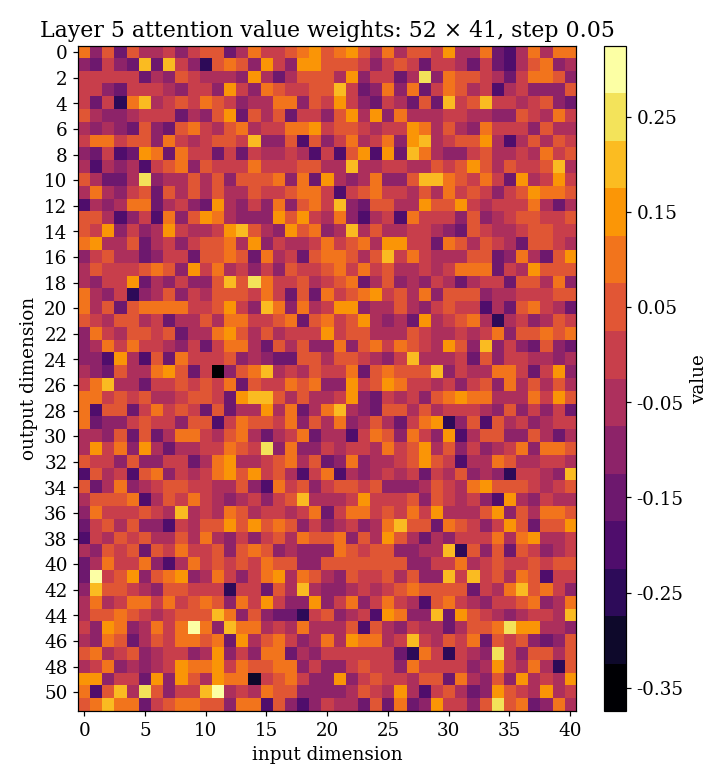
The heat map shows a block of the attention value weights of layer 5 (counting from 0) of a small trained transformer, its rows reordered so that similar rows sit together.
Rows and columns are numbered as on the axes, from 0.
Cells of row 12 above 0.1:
4
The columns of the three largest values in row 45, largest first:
9, 35, 12
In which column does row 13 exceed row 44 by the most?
18
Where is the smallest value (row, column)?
25, 11
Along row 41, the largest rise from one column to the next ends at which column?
1
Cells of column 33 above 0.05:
9
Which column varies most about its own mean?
5
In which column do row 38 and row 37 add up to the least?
0
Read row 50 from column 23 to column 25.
0.05 0 -0.05
